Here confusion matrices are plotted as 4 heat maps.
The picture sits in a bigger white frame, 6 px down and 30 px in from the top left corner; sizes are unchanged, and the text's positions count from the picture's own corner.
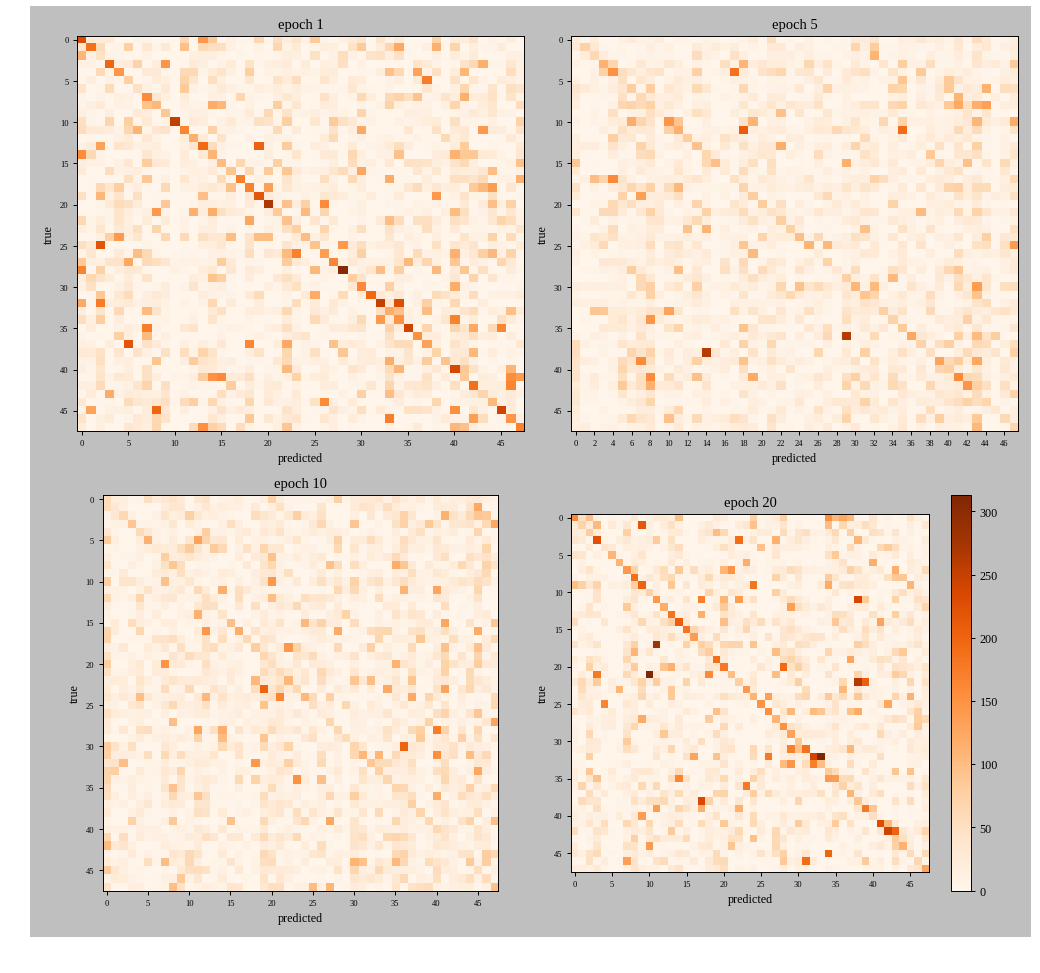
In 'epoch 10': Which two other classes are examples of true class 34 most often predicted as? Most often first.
23, 26
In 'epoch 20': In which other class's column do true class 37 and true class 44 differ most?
10
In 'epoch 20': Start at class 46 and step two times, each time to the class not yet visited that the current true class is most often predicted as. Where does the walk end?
29
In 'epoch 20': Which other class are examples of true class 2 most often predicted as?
19
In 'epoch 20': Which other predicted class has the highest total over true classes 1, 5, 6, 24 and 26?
9
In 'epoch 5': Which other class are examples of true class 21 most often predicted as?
37
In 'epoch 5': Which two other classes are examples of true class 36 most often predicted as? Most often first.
29, 43
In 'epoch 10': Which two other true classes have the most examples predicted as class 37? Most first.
24, 22
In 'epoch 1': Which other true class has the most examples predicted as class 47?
41
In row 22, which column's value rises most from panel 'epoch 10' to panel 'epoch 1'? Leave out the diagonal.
33
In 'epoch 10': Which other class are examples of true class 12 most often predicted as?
20
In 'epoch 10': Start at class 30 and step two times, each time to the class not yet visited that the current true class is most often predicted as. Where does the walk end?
40
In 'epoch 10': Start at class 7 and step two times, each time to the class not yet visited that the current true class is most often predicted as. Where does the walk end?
35
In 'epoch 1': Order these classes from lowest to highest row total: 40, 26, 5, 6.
6, 5, 40, 26
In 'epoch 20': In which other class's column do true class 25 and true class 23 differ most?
4
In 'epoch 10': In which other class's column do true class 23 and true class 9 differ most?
19
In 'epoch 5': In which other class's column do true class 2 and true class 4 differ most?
17
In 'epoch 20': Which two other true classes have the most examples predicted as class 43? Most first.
42, 7
